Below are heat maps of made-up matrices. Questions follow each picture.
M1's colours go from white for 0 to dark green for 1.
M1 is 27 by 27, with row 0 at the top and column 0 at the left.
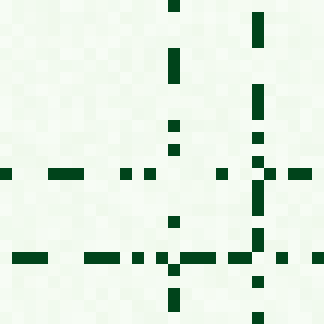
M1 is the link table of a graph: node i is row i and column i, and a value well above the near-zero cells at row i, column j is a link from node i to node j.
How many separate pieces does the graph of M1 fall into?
2
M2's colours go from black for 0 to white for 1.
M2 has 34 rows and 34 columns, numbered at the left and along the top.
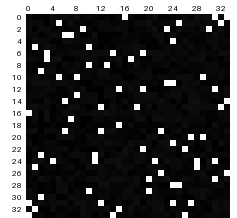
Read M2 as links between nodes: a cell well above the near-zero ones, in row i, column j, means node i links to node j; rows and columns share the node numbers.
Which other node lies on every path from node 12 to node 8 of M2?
node 10
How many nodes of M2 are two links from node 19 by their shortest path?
5
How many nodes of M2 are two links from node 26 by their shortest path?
3
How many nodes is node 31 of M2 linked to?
4
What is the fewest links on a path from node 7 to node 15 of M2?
5
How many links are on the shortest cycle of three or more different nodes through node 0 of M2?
7
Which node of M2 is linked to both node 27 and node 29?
node 20
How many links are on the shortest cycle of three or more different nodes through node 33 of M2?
6
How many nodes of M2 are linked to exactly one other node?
8
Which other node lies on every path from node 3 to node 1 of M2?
node 6
